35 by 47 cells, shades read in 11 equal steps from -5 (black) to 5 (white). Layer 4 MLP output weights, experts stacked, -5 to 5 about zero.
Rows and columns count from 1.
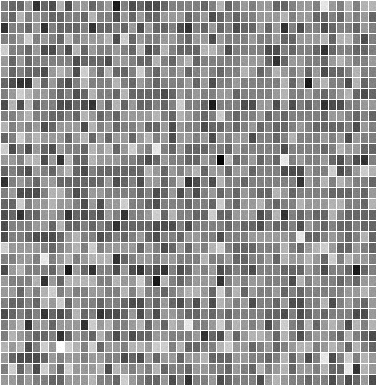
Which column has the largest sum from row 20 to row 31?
10
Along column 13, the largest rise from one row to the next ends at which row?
30
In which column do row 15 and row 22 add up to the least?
28
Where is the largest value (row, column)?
32, 8
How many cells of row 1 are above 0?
16
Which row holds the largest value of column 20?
14
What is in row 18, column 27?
1
